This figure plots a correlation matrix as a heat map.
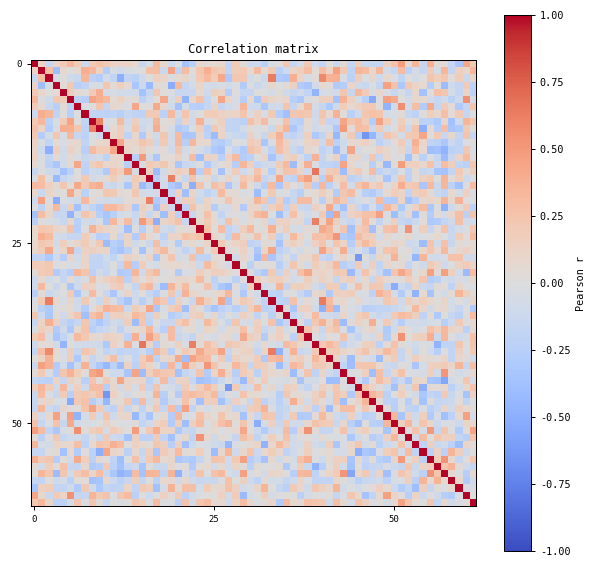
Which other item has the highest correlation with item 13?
15
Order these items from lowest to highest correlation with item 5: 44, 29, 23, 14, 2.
29, 2, 14, 44, 23
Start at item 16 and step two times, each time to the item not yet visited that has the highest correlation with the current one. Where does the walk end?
1
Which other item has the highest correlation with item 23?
52
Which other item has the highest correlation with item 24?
42
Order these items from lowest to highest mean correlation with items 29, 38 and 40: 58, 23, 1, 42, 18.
58, 18, 42, 23, 1
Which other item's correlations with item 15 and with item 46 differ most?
17
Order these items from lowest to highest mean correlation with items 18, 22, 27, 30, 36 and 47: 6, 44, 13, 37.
6, 37, 44, 13
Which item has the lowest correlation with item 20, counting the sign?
57
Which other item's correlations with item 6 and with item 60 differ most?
49
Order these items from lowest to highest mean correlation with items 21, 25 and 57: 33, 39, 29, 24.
39, 33, 24, 29
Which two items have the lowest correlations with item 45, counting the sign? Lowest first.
27, 54
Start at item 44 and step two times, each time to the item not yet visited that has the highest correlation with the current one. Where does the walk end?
11
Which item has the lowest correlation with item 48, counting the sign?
41
